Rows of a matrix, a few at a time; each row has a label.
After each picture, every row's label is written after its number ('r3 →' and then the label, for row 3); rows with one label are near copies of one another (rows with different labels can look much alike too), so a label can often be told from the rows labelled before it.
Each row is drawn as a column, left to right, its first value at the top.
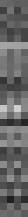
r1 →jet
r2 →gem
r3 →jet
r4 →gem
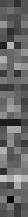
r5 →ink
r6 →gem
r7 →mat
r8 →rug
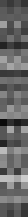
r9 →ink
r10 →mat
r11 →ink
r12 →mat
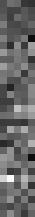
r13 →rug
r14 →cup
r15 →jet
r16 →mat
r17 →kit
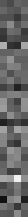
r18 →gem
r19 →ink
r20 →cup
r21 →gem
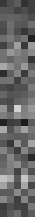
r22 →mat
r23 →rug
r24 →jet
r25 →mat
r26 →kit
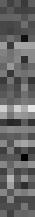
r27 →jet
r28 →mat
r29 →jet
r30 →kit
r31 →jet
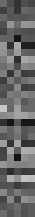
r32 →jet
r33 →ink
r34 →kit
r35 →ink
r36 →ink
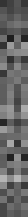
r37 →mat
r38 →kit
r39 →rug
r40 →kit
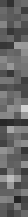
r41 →ink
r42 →mat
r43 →gem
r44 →jet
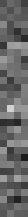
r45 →ink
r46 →jet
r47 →gem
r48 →kit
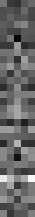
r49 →cup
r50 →mat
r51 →kit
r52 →ink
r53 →cup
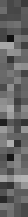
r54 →gem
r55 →kit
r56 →rug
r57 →mat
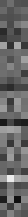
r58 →gem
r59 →cup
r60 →gem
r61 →ink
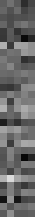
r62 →gem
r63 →cup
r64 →gem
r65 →kit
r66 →kit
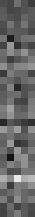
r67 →mat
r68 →kit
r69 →cup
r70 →rug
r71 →mat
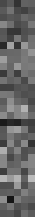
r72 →ink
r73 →gem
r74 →mat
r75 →jet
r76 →rug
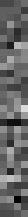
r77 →mat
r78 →ink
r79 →gem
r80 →jet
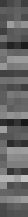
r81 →mat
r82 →ink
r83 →ink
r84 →ink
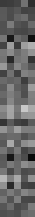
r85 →mat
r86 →kit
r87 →mat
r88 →jet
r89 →kit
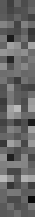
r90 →rug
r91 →kit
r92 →jet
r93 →rug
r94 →gem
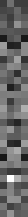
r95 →kit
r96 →cup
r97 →ink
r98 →kit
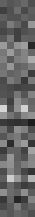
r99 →jet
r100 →rug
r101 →gem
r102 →jet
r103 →ink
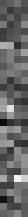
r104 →gem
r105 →jet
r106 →cup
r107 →rug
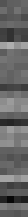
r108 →gem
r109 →gem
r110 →gem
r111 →gem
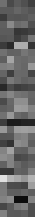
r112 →cup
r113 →ink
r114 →gem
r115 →gem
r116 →mat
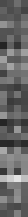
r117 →ink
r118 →rug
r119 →cup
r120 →rug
